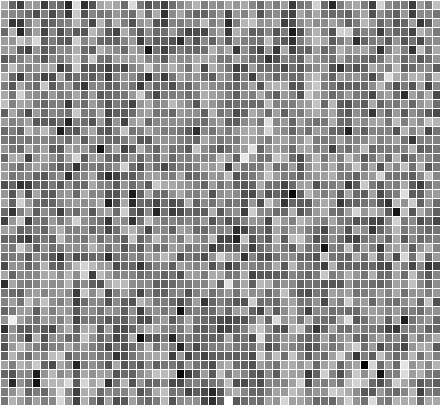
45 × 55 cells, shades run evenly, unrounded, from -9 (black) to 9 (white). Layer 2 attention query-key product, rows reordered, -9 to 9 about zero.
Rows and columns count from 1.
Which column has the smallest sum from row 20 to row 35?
14
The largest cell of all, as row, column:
45, 29
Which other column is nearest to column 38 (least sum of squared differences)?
20
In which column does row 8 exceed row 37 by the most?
50
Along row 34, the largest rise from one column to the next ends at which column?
32
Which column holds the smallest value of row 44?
27
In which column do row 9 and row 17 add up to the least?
13
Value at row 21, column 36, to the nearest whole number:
-4
